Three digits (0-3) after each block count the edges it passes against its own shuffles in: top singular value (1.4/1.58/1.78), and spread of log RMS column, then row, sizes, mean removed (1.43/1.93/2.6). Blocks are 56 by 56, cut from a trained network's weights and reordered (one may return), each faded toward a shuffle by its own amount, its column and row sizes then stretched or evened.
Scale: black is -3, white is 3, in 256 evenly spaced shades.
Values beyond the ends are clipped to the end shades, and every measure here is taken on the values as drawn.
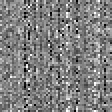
3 3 0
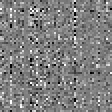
0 3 2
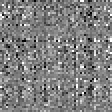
2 2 3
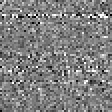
1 0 3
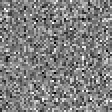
1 2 0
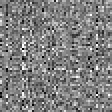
2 3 1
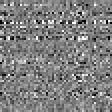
3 2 3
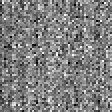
1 0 1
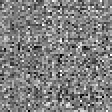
2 2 1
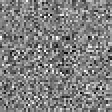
2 0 2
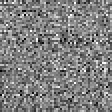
1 0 2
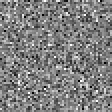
0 0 1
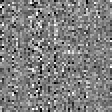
1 3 0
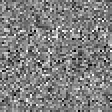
0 0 2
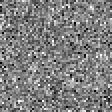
0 0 0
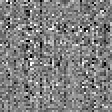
1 2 2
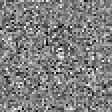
1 1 1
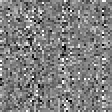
0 3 1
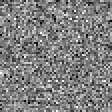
0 0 0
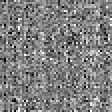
1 1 2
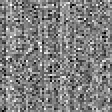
2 0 1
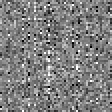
0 3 0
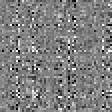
3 3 3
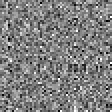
2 2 0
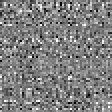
3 2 3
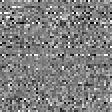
1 1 3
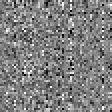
1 3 0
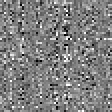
1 3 2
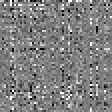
0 3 3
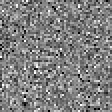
2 2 0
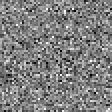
0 0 1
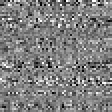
2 0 3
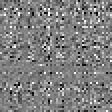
1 3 3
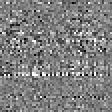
2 1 3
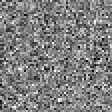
1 0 1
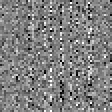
2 3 0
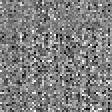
1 1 2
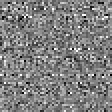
1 0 3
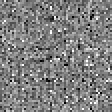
0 1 1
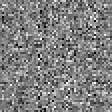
0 2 0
